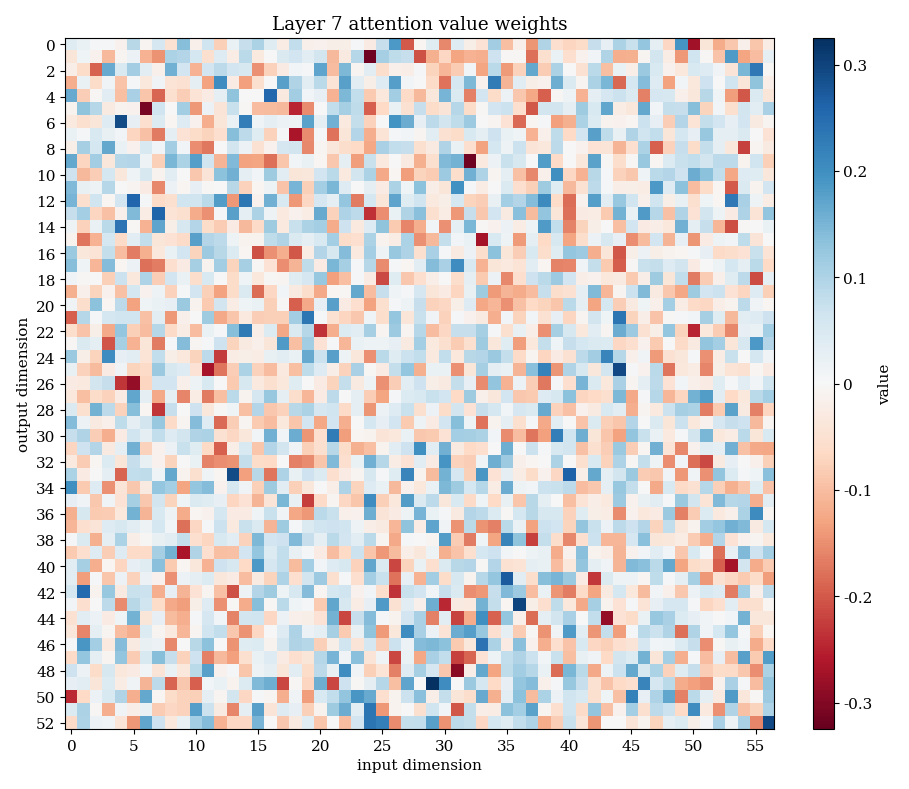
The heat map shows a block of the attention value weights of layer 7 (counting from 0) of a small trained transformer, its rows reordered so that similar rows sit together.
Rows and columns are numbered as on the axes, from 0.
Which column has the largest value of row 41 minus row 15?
33
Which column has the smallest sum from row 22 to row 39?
12
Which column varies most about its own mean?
24
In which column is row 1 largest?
53
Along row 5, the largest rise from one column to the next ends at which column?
7
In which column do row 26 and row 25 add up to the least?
5
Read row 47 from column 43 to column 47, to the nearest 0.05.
-0.05 0.05 0.05 0.15 -0.05
